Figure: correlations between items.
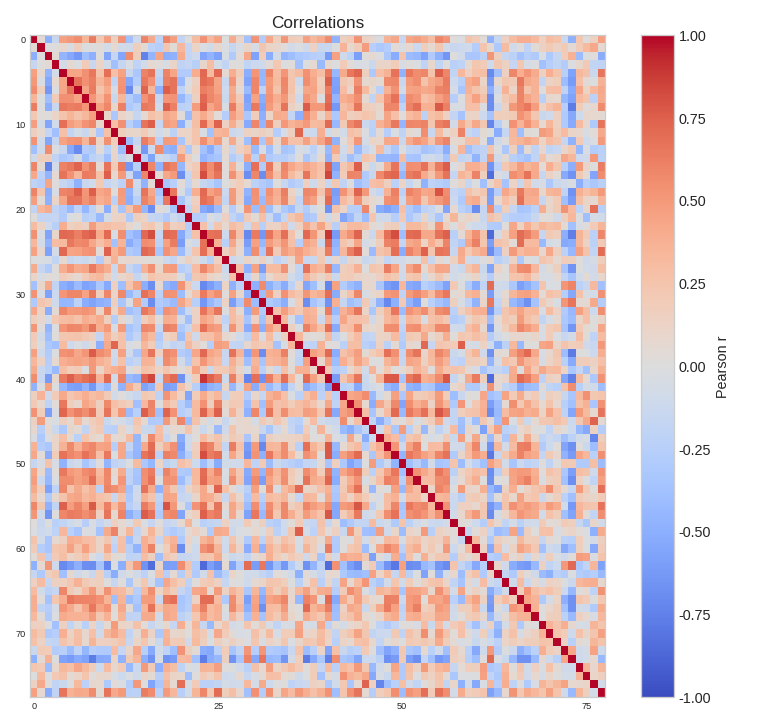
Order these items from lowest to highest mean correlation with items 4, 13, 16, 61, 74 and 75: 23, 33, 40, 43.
33, 40, 23, 43
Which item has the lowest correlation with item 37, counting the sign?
73
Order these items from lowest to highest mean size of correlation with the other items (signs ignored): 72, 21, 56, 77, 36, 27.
21, 36, 72, 27, 77, 56
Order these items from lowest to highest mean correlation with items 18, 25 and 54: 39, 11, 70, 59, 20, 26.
20, 26, 11, 39, 59, 70
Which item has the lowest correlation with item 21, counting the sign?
42
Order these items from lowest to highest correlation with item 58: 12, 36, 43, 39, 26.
12, 39, 26, 43, 36
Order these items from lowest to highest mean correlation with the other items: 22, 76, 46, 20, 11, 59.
20, 46, 76, 11, 59, 22
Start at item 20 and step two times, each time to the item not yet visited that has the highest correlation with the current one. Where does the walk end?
45
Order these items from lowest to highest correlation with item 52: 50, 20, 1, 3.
20, 50, 1, 3
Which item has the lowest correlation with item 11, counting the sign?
63
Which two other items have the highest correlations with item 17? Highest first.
13, 2
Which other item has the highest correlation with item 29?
62
